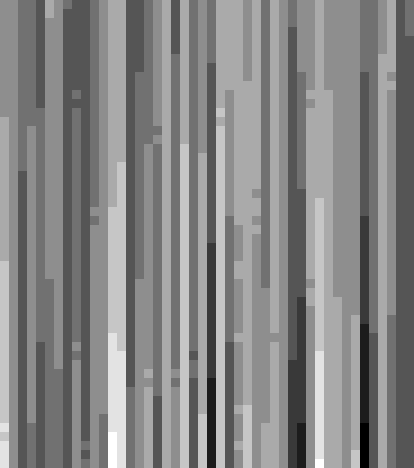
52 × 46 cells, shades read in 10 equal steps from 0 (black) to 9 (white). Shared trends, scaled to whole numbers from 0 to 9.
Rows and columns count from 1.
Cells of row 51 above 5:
16
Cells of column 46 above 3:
4
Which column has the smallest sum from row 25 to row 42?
41
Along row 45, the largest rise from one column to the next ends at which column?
25
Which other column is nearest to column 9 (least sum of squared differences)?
20
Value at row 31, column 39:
5
